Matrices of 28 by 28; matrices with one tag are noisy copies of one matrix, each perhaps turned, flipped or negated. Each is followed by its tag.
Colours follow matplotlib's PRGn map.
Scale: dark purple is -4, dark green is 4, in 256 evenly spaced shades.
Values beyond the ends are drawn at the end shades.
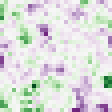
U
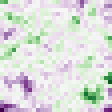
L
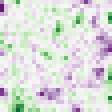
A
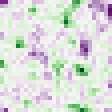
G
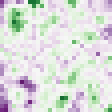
L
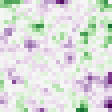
U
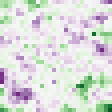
L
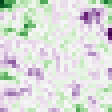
L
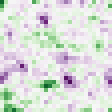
G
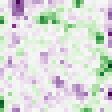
A
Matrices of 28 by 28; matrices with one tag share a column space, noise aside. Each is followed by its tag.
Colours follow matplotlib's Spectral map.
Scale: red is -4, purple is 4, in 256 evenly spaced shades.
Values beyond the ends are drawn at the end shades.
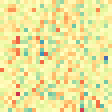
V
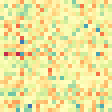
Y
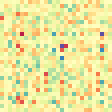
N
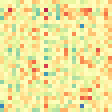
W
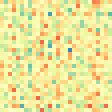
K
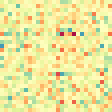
N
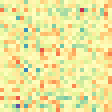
W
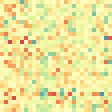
Y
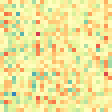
N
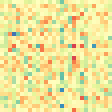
N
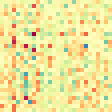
N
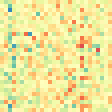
N
